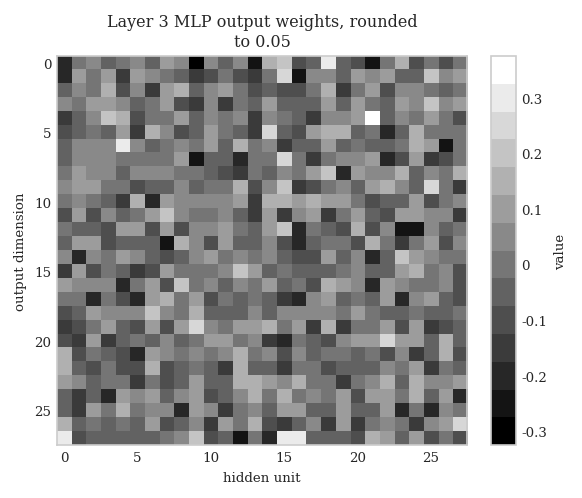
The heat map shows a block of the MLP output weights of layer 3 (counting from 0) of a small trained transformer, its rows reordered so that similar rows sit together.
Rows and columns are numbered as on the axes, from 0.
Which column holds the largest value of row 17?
7
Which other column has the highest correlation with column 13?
9
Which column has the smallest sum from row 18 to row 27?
1
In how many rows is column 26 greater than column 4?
14
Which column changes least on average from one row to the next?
13
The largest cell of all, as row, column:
4, 21
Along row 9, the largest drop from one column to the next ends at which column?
16
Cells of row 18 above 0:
13
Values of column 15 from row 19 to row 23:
0 -0.2 -0.1 -0.15 0.05
